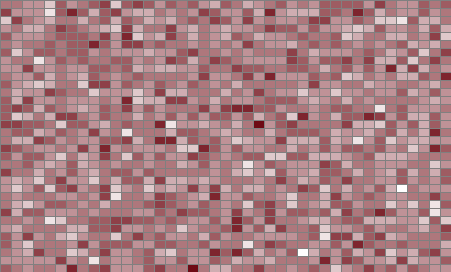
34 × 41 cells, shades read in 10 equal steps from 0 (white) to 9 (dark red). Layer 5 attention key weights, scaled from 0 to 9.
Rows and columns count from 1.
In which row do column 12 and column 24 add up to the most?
16
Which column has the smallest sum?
36
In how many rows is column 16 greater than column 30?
15
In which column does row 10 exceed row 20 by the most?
25
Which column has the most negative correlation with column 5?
33
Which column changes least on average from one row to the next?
39
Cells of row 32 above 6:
6
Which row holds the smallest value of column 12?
17
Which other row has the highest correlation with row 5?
4
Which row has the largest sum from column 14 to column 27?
14
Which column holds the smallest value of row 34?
31
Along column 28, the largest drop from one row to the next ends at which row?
32
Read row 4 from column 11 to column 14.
2 7 3 5
